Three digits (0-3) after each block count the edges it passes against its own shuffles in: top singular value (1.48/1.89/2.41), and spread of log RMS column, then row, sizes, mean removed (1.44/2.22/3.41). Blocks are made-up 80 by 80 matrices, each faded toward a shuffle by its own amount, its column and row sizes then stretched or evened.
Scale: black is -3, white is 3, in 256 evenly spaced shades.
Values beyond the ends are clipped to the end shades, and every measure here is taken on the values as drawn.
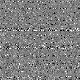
2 0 2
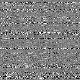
1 1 3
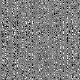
0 3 1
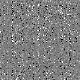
1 2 1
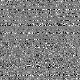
1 1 3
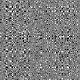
3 2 2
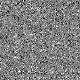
0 1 1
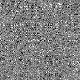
2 0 1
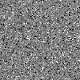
1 0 1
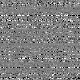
2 0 3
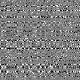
3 0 3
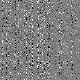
0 3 1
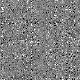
0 2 1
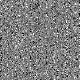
0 2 0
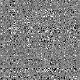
1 2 2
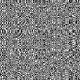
3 2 1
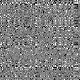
3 1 2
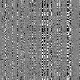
3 3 0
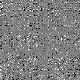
2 1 2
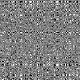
3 2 2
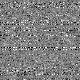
1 0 3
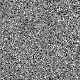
0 1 0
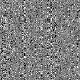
2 2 0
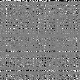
2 2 3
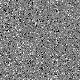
0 1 0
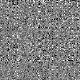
1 2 2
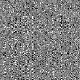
2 2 1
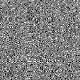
2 0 1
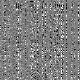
2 3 1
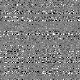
2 1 3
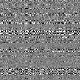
3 1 3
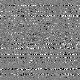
1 1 3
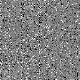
1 2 0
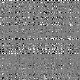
1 2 3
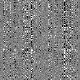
2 3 1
